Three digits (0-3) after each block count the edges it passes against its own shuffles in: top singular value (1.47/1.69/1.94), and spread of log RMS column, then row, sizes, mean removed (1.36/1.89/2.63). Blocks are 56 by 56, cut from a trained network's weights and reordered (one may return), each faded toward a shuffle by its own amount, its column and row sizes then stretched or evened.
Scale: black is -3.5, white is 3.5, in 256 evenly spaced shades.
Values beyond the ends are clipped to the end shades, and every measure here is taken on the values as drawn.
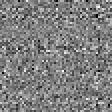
2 1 2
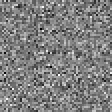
2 1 1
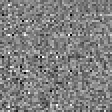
0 1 2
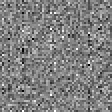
0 2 0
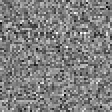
2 0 1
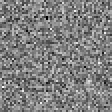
0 0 1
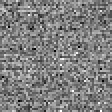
0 1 1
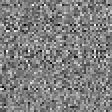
3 0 2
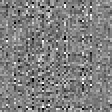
2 3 1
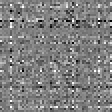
1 3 3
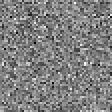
2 1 1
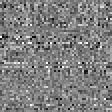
2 0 3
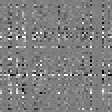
1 3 3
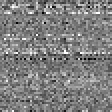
1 1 3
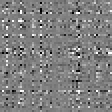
1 3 3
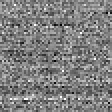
1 0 2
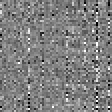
1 3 1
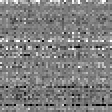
3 2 3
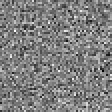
2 1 1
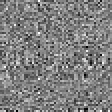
3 1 2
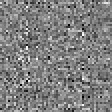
2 2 2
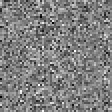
0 2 0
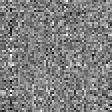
3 2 1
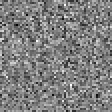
2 1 1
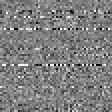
3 0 3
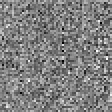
0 2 0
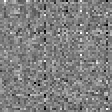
0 2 2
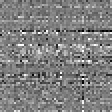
2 2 3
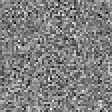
0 2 0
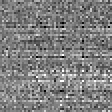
3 2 2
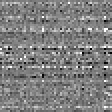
3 2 3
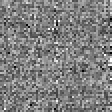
0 2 0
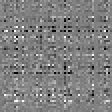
1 3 3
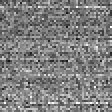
2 1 2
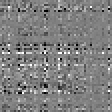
2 3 3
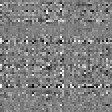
1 2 3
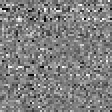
0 1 3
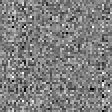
1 2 1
